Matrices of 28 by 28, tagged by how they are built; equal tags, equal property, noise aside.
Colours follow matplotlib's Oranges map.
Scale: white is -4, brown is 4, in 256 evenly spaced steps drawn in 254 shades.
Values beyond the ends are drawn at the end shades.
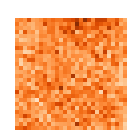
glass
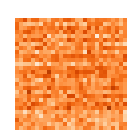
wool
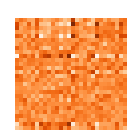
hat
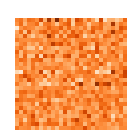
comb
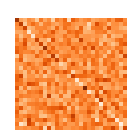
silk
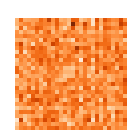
wool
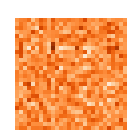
hat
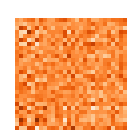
hat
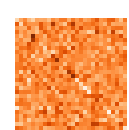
silk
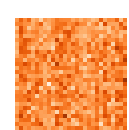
wool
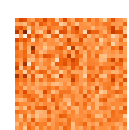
hat
